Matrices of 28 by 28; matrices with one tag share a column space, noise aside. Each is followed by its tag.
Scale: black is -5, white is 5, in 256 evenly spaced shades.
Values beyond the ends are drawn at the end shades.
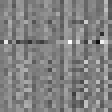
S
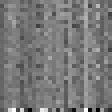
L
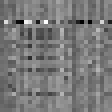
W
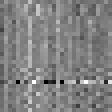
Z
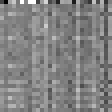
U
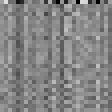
U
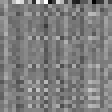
U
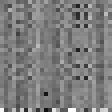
L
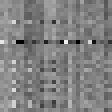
S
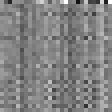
U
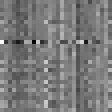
S
